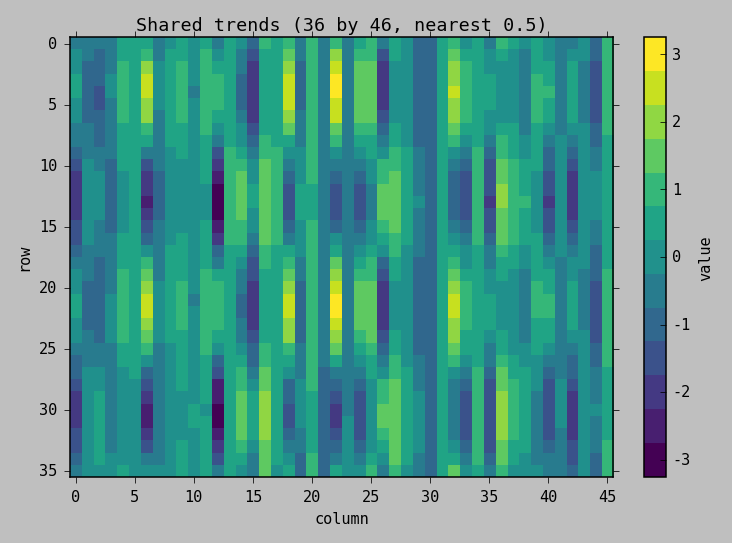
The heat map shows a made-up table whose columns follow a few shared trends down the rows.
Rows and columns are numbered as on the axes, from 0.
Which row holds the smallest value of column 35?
13
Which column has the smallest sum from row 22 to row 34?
12
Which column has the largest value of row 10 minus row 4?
26
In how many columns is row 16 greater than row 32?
20
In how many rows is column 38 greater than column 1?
30
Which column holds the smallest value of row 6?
15
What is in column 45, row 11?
0.5
